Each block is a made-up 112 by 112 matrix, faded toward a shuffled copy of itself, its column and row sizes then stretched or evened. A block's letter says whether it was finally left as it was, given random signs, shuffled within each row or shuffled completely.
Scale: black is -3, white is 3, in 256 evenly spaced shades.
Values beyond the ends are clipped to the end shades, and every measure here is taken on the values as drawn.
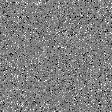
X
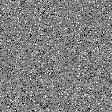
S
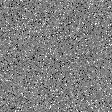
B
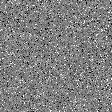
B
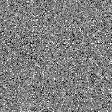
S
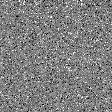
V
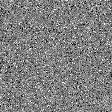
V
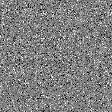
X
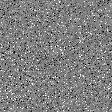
V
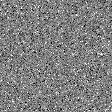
V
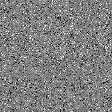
S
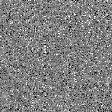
S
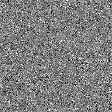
X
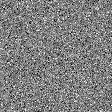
B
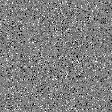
S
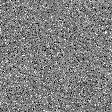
B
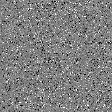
S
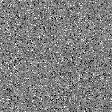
S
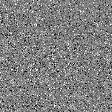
X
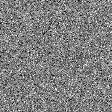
V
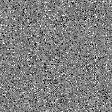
S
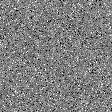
B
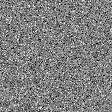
B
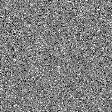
X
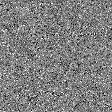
V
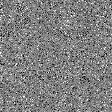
S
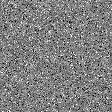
B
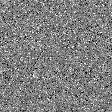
V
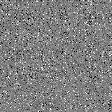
S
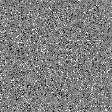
S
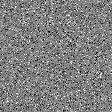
B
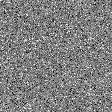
B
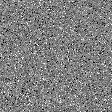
B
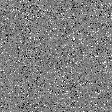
X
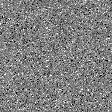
V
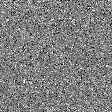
V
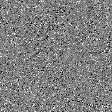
X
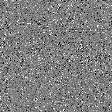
X
